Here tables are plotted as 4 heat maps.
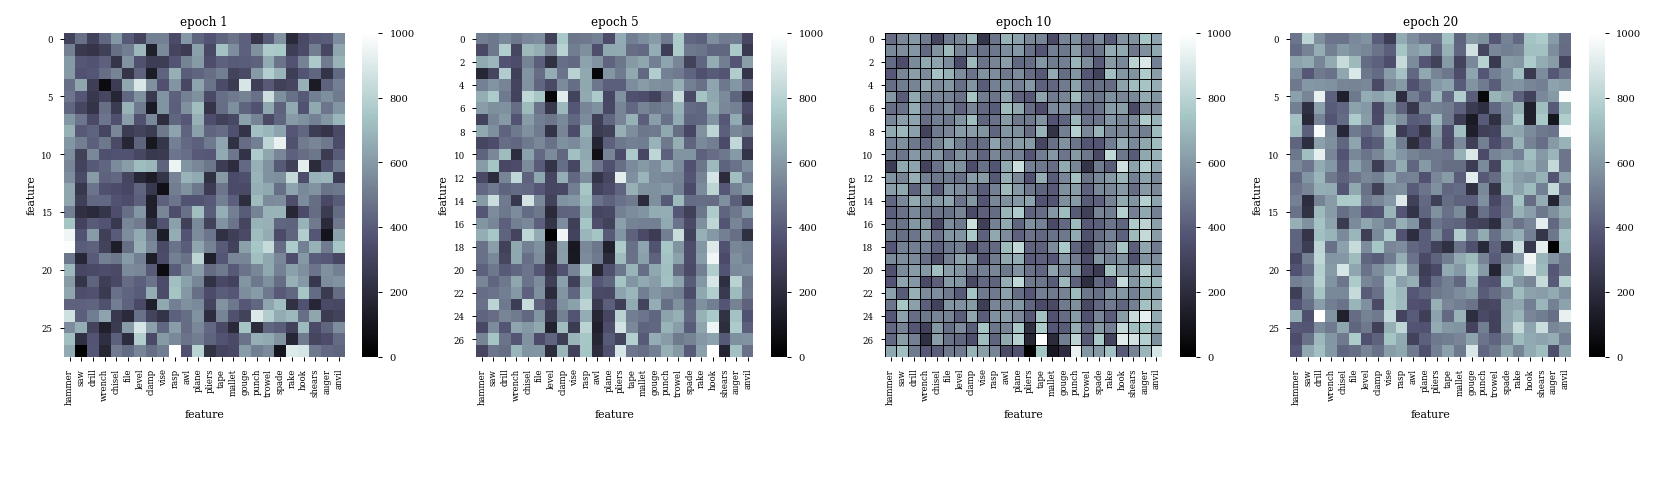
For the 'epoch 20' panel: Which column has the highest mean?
drill
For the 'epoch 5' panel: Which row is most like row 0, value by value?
6
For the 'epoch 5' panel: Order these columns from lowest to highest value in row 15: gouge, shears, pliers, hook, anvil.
shears, pliers, anvil, gouge, hook
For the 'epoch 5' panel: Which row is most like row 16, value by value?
8
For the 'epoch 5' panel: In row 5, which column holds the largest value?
clamp
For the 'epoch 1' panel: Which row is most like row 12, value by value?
13
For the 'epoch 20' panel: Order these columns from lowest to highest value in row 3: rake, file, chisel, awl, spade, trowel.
awl, trowel, spade, chisel, rake, file
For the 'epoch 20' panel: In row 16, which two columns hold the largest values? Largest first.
shears, drill
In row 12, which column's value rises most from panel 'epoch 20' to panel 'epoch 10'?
punch
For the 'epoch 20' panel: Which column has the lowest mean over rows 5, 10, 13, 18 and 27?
punch
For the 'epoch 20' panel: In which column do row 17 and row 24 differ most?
chisel
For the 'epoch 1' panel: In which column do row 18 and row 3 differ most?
rake
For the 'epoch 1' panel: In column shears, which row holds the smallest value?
4
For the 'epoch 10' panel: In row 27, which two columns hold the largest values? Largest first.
punch, anvil
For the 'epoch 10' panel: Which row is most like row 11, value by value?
21
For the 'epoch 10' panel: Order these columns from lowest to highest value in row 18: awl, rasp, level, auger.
rasp, level, auger, awl
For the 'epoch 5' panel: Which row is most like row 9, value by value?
7
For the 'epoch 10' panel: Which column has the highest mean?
auger
